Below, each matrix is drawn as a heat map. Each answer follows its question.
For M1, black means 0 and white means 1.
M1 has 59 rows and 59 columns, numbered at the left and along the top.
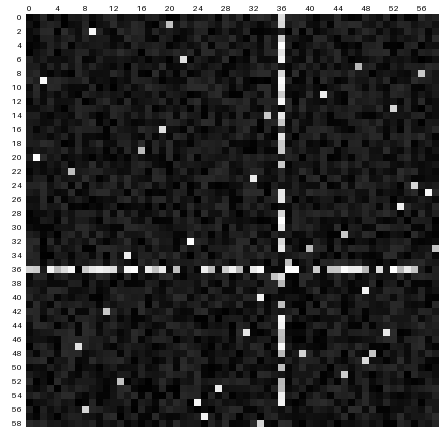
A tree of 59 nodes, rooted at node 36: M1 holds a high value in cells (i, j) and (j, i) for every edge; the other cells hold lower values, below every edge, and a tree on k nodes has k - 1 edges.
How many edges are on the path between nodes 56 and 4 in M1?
3
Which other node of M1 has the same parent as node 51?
31
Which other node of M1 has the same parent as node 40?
58
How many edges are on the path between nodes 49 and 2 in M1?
4
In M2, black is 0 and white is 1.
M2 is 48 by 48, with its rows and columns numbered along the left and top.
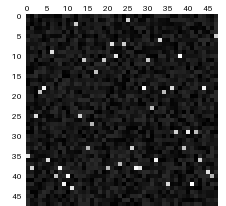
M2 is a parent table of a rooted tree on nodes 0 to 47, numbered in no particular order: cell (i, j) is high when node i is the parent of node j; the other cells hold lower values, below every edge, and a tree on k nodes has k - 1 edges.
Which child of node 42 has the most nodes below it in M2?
9
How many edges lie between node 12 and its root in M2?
8
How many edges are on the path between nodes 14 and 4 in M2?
5
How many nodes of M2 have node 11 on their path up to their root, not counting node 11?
6
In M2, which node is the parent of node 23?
37
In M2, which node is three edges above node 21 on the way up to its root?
29
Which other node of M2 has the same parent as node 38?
22
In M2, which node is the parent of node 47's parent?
36
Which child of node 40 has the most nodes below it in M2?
10
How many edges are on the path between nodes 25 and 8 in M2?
3
